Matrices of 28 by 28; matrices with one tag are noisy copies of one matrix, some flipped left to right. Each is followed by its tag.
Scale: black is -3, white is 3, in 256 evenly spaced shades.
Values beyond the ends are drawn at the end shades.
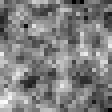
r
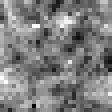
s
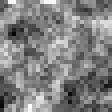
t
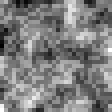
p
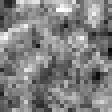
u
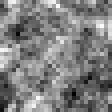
t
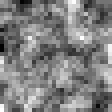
p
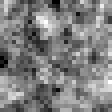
s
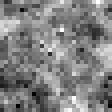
t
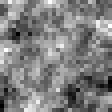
t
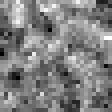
u
